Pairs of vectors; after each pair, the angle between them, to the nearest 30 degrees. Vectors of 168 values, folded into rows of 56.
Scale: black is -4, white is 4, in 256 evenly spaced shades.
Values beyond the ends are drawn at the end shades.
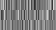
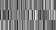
90 degrees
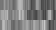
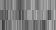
150 degrees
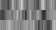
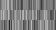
120 degrees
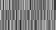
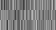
120 degrees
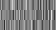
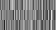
30 degrees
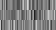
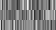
30 degrees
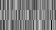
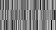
60 degrees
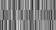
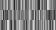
60 degrees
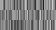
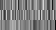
120 degrees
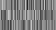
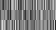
120 degrees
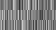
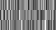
90 degrees
